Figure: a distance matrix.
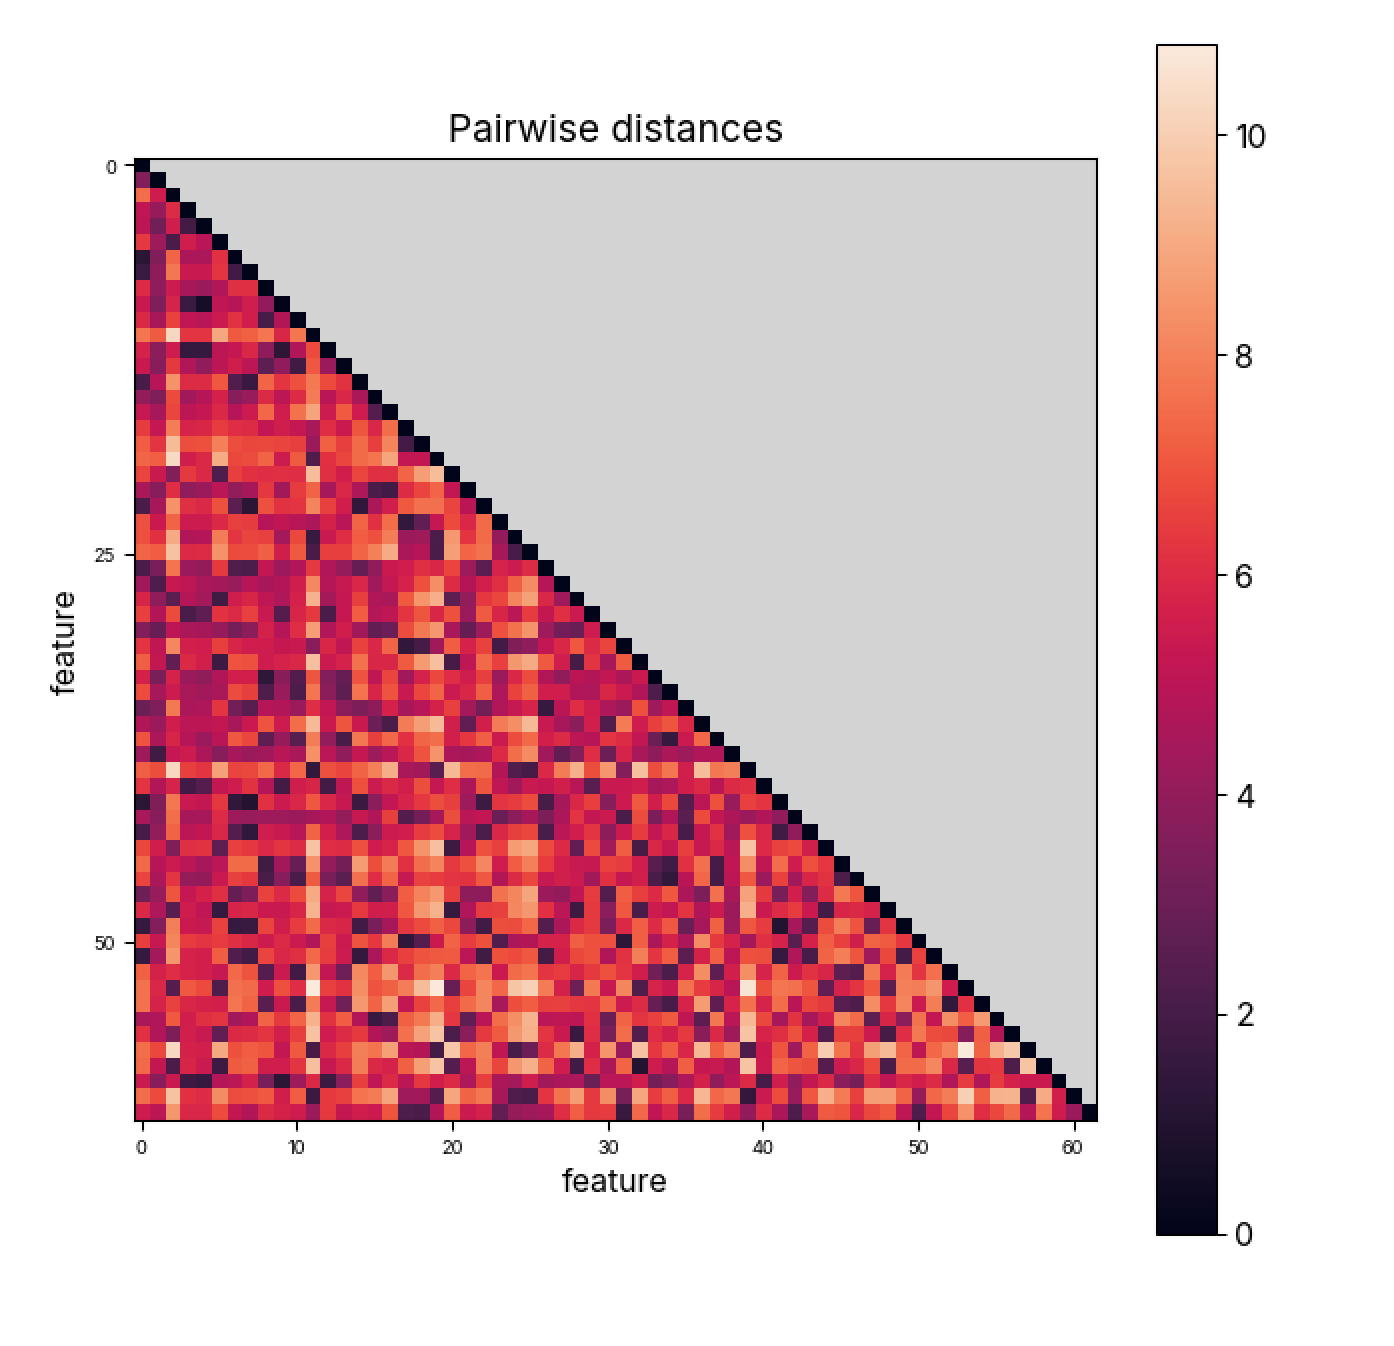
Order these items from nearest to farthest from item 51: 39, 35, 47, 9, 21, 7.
7, 35, 47, 21, 9, 39
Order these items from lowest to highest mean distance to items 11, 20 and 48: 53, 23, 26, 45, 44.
44, 53, 23, 26, 45
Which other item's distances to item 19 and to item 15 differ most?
55
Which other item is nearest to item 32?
58
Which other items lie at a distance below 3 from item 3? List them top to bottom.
4, 9, 12, 29, 40, 59
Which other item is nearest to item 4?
9
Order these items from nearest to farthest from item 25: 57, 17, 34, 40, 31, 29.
57, 31, 17, 40, 29, 34
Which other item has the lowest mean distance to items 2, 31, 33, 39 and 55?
42
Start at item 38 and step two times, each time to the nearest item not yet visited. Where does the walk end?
27
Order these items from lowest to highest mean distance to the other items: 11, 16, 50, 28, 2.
28, 50, 16, 2, 11
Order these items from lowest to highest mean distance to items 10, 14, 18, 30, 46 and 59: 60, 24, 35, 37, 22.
35, 37, 22, 24, 60
